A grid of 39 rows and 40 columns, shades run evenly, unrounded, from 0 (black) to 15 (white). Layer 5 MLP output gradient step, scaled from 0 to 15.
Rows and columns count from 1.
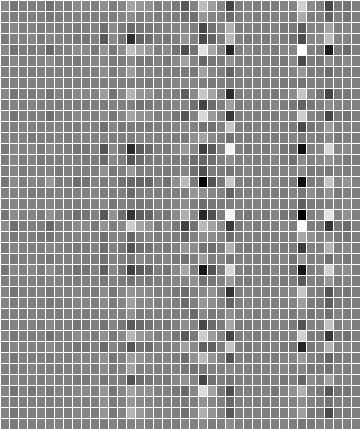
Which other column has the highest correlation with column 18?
5
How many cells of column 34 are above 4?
33
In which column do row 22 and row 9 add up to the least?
26
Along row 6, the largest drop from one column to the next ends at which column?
34
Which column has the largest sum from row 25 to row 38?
15
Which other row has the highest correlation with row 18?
13
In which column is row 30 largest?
37
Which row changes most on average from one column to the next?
20
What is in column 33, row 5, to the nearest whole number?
8
